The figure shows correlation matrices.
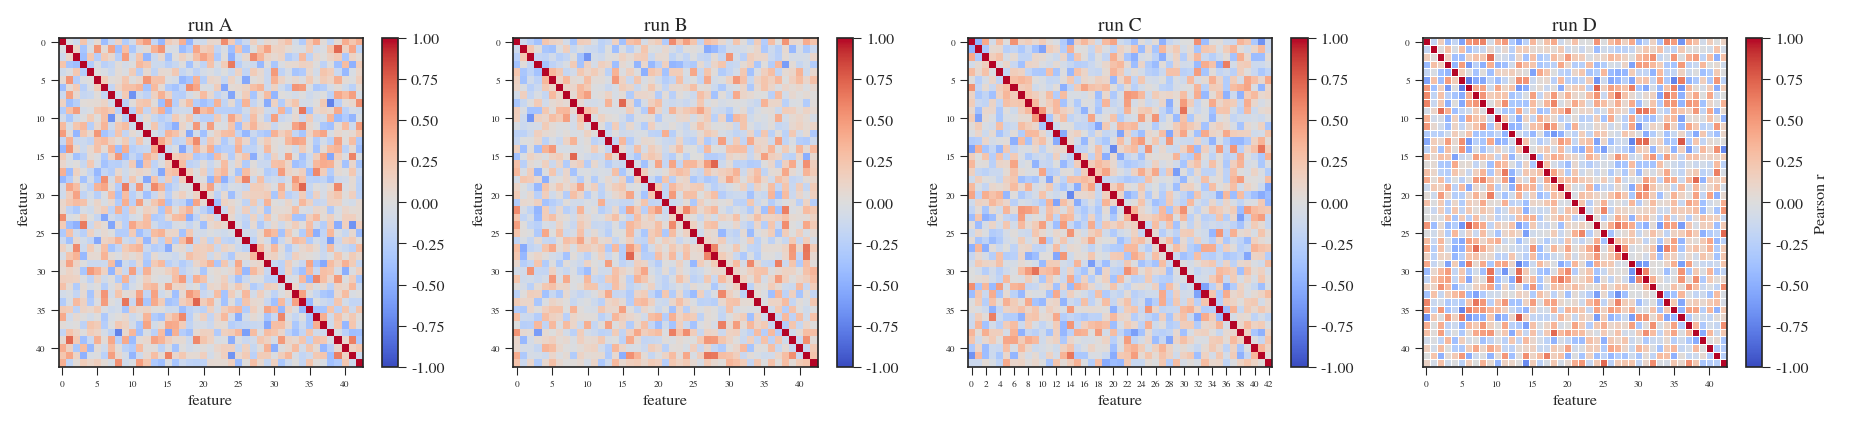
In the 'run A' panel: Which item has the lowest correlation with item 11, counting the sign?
16
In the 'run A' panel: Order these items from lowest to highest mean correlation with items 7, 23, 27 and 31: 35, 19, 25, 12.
25, 35, 12, 19
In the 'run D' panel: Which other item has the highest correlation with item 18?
38
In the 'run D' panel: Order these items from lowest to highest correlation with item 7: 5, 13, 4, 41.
5, 4, 13, 41
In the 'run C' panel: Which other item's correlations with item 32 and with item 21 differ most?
15
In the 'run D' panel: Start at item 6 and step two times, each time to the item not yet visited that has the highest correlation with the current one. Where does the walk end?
27
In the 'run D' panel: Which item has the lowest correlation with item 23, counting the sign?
29
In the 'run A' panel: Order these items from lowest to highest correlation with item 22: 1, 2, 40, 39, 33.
2, 1, 39, 40, 33
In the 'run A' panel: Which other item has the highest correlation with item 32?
15
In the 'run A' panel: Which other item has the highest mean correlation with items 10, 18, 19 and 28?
6
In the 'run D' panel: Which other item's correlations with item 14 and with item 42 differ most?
25
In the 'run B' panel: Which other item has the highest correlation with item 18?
30
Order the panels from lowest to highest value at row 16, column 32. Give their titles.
run D, run B, run A, run C
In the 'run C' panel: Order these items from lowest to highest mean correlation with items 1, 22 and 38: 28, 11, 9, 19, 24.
24, 28, 9, 19, 11
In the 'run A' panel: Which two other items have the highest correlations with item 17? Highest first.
36, 31
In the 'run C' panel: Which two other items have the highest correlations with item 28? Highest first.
13, 23
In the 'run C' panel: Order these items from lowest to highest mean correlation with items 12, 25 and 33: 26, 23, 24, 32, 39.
32, 24, 23, 26, 39
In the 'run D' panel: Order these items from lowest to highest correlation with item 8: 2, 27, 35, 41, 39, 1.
39, 1, 41, 2, 27, 35
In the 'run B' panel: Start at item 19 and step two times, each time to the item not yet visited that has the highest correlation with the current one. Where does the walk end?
26
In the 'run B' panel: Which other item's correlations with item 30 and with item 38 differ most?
22
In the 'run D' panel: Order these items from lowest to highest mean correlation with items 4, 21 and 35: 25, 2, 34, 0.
34, 2, 0, 25
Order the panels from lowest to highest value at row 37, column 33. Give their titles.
run A, run D, run C, run B
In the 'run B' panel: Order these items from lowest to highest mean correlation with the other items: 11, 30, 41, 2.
2, 11, 30, 41
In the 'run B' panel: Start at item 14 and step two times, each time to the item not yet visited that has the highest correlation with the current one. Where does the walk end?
31
